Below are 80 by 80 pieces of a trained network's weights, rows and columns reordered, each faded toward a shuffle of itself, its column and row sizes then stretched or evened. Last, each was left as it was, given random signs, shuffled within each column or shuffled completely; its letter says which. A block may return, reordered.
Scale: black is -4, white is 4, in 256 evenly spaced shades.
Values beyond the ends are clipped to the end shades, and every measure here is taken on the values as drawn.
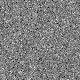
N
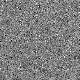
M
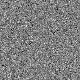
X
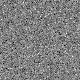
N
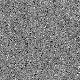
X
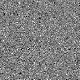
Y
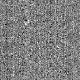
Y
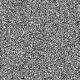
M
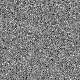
N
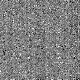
Y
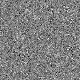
M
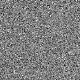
M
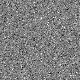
X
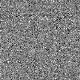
M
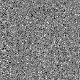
Y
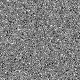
N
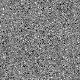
M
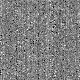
X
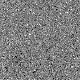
M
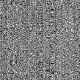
Y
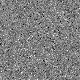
N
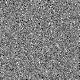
X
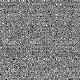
Y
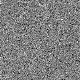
X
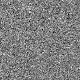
M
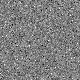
N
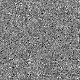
M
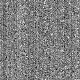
X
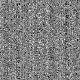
Y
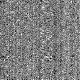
Y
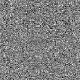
Y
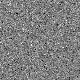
N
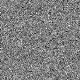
X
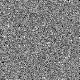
M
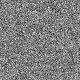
N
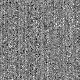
X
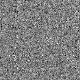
M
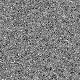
N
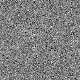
X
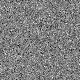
N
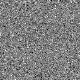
M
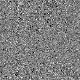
M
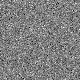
N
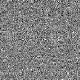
Y
